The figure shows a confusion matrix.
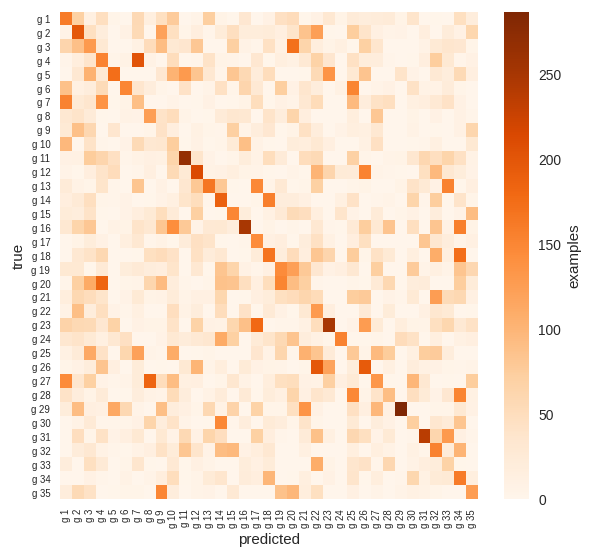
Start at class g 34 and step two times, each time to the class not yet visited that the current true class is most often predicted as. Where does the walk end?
g 32
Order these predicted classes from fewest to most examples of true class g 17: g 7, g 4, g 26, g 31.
g 4, g 7, g 26, g 31
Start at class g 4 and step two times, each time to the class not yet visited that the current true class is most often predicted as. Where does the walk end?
g 1
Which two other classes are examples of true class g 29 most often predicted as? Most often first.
g 21, g 5
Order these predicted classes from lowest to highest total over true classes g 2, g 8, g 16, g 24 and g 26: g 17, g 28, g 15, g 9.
g 17, g 28, g 15, g 9
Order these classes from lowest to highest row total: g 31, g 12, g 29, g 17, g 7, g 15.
g 17, g 15, g 7, g 12, g 31, g 29
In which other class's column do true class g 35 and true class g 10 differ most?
g 9
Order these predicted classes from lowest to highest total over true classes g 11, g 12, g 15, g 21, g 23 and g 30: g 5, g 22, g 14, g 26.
g 5, g 14, g 22, g 26
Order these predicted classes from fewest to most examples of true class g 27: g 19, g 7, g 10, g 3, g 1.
g 7, g 19, g 3, g 10, g 1
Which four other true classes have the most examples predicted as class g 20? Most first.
g 3, g 19, g 35, g 24
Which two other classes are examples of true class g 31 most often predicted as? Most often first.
g 33, g 22
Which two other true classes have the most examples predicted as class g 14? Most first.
g 30, g 24
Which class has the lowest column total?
g 24
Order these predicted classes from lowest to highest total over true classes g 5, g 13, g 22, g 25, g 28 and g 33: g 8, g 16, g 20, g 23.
g 8, g 20, g 16, g 23
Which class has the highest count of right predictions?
g 29
